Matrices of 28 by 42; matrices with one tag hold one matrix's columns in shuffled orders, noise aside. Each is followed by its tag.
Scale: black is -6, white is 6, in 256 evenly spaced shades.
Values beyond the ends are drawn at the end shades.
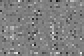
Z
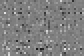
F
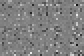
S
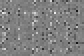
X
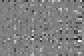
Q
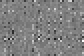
Q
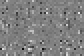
F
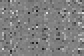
X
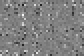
S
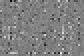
Z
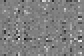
Q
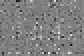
Z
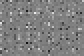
X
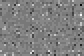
S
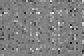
X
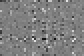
Q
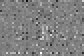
Z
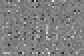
Z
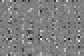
Q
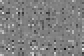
F
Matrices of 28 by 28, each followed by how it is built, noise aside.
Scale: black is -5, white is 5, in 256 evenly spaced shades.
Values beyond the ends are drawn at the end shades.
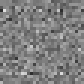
uneven rows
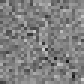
banded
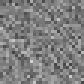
Toeplitz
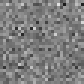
uneven rows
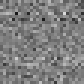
uneven rows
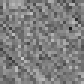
Toeplitz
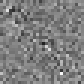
banded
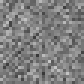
Hankel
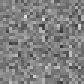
low rank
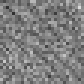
Toeplitz
